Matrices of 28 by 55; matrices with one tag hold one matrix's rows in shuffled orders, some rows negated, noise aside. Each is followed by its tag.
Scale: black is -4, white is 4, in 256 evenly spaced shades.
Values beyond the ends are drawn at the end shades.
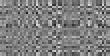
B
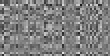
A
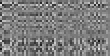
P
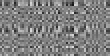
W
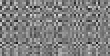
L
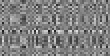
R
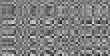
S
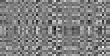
B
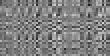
B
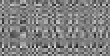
R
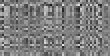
A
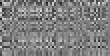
P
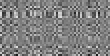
L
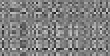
R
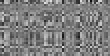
A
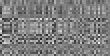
P
